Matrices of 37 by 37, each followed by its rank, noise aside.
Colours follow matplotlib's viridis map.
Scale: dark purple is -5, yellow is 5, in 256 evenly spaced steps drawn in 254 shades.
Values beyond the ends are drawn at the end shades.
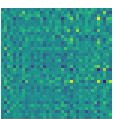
four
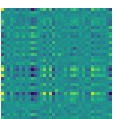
one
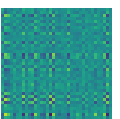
one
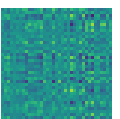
two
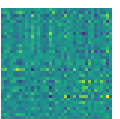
three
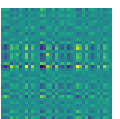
one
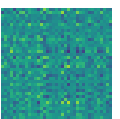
four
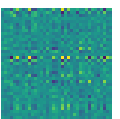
two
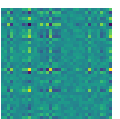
one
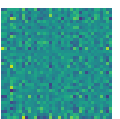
three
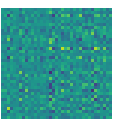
three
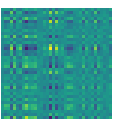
one
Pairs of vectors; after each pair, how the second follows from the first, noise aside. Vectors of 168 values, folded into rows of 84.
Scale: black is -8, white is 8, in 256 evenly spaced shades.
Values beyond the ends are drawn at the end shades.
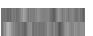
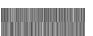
shuffled.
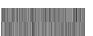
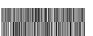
reversed, negated, scaled up.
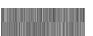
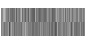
shuffled.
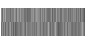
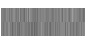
wrapped around, negated, shrunk.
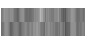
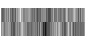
reversed, negated, scaled up.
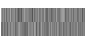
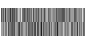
negated, scaled up.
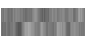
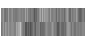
negated.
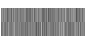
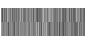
negated.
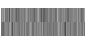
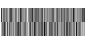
reversed, scaled up.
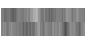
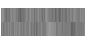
reversed, shrunk.
